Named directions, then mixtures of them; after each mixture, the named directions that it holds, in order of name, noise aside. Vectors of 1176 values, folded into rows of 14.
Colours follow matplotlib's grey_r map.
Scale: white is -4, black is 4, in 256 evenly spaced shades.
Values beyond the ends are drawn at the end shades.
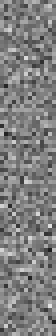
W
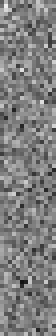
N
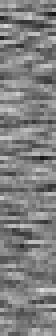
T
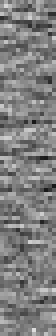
N, T.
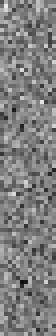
N.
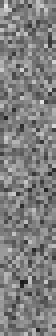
N.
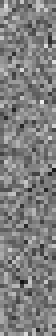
N.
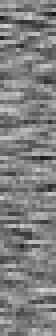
T.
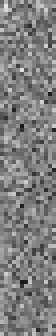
N.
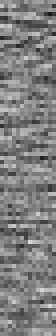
T, W.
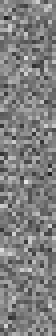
N, W.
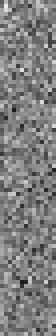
N.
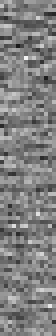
T, W.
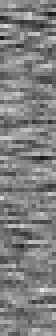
T.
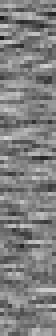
T.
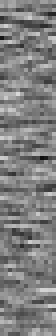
T.
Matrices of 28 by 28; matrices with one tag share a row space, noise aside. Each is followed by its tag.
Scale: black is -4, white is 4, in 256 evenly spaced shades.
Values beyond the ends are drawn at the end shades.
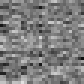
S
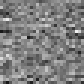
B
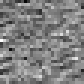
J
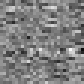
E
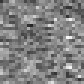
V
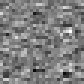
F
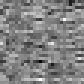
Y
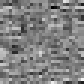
S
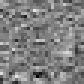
F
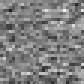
E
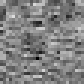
Y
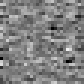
V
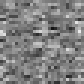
Y
